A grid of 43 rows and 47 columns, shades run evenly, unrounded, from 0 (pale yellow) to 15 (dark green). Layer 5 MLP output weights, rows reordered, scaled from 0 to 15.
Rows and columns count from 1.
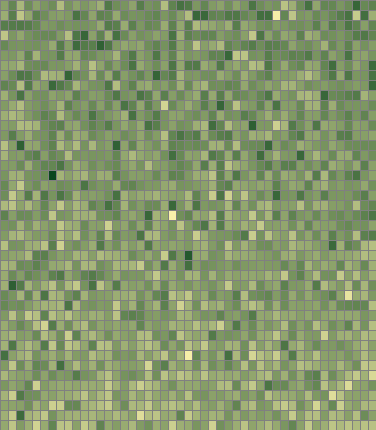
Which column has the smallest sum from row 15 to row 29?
29
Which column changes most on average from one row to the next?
3
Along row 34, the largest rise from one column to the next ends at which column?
10
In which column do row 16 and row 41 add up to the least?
40
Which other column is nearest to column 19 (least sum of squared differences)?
43
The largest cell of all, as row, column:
18, 7
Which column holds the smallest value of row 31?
23
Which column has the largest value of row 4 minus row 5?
25
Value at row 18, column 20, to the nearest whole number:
9
